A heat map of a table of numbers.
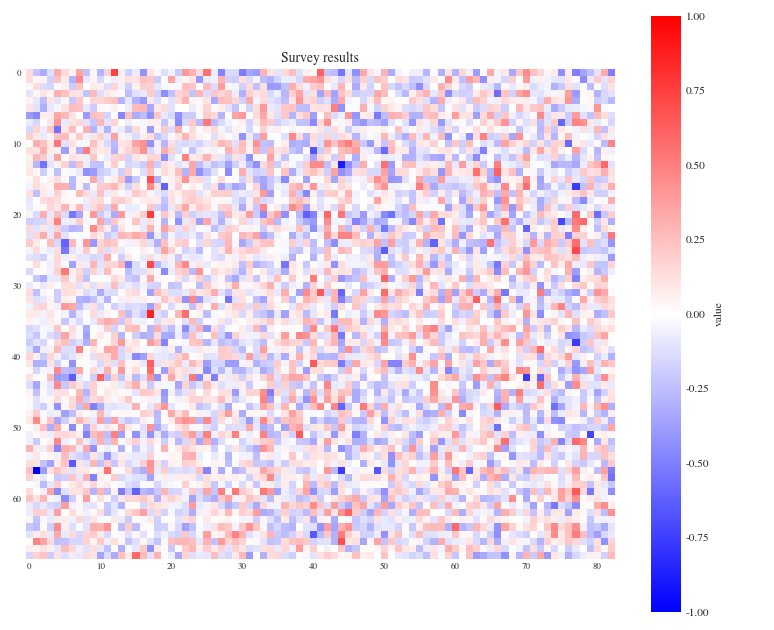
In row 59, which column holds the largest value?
77
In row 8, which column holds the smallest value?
4
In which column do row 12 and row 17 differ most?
34
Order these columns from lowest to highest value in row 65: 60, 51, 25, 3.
3, 51, 60, 25
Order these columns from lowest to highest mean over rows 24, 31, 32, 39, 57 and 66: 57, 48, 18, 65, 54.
57, 18, 54, 48, 65
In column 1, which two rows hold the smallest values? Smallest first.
56, 6
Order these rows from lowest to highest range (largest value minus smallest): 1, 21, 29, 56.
1, 29, 21, 56
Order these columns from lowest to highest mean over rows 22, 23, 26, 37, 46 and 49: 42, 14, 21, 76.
76, 21, 14, 42
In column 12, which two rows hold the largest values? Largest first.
0, 51
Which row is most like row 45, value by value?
46
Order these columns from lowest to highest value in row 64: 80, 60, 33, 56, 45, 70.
80, 33, 70, 56, 45, 60
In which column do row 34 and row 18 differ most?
17
